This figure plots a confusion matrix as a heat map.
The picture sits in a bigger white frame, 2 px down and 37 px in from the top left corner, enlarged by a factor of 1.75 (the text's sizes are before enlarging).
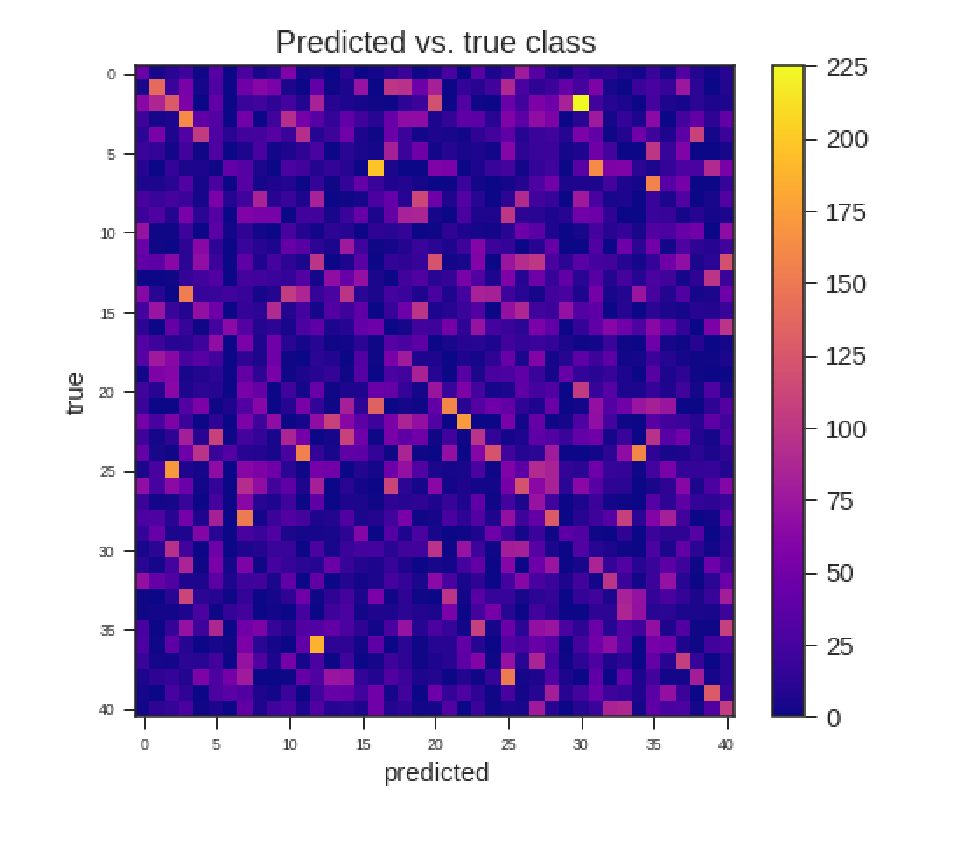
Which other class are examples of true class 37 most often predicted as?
27
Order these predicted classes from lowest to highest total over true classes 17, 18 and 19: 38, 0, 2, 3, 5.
38, 3, 0, 5, 2
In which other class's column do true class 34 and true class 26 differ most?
17
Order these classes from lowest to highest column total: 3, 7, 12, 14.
14, 12, 3, 7
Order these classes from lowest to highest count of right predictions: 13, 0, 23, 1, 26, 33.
0, 13, 33, 23, 26, 1
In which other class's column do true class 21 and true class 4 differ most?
16
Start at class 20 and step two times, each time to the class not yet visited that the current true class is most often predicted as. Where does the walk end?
2
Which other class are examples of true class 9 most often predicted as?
25
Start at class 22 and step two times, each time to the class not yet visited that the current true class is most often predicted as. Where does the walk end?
39
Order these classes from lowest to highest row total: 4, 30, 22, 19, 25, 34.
34, 19, 30, 4, 25, 22
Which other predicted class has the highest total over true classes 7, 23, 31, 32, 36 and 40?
35
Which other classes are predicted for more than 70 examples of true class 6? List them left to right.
16, 31, 39
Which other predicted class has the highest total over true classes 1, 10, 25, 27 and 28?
7
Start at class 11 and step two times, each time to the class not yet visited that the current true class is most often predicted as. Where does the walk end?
3
